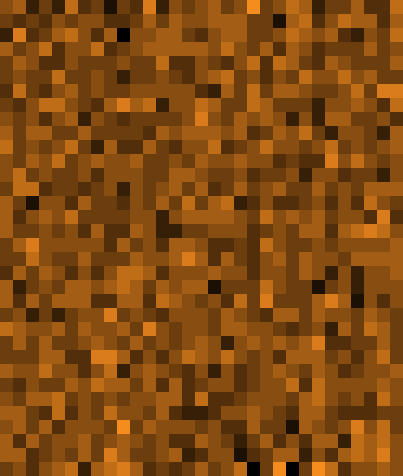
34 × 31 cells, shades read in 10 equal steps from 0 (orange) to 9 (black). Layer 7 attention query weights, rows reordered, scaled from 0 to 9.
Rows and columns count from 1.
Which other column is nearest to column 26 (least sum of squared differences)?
6
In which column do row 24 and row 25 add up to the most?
26
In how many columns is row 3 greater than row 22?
13
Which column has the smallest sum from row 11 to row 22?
21
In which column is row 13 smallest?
2
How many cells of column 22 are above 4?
12
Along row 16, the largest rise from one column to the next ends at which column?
31
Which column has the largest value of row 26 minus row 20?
11
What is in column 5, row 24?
3
